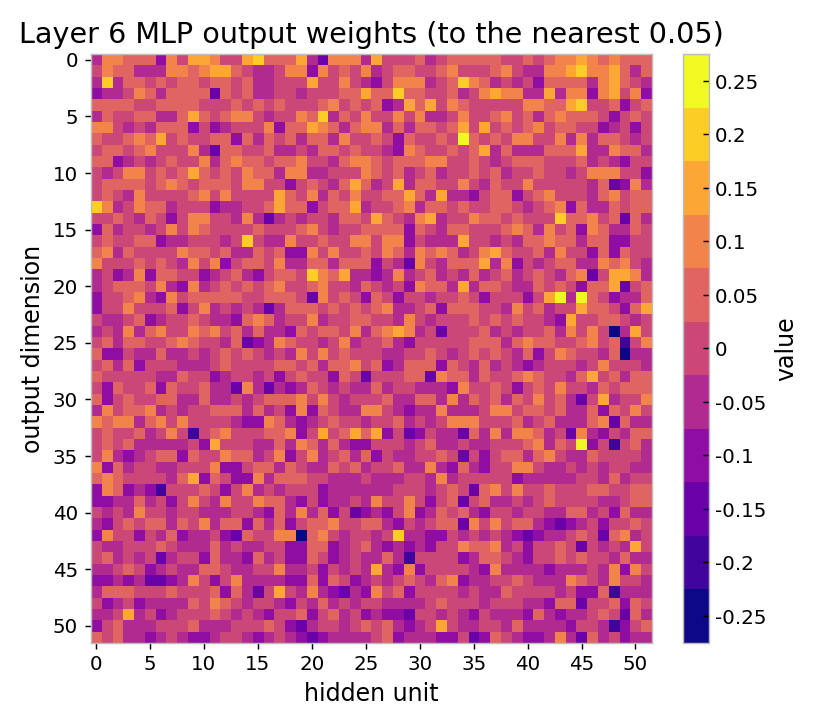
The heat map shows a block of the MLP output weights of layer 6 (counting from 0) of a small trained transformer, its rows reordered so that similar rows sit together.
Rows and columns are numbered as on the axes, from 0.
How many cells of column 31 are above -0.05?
33
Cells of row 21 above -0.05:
39
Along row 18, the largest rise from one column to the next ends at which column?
30
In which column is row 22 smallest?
16
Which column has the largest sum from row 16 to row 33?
21
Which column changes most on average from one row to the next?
48
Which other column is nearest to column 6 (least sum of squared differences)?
35
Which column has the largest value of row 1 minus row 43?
45
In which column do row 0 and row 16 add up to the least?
6
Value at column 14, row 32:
-0.1
